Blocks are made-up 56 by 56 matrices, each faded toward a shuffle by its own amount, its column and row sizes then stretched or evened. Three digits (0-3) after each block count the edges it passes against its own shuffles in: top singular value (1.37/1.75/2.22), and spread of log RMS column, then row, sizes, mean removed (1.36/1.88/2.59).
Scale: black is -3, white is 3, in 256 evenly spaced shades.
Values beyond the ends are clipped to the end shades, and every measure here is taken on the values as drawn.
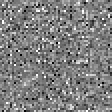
1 1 1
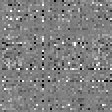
1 2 3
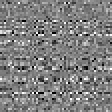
3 1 3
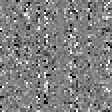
1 3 1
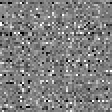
1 1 3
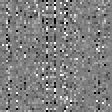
2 3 0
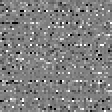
0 0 3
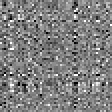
3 2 2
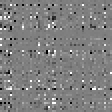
1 3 3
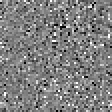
0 2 0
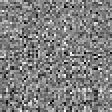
2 2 1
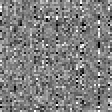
1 3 0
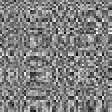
3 2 2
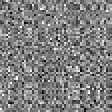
3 1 1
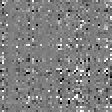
1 3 2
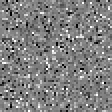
0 1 0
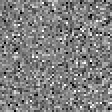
1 2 0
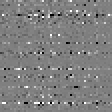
1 2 3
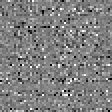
0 1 3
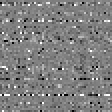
2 1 3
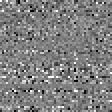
0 1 3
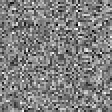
2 1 0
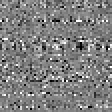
2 0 3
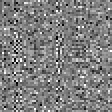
2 2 0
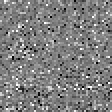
1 1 1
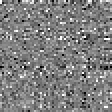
2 1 2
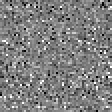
0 0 1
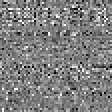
2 0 3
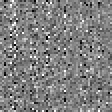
1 3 0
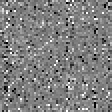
1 2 0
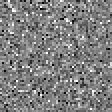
0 0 1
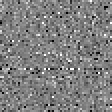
1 1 2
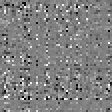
1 3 3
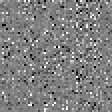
1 2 1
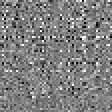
2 2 3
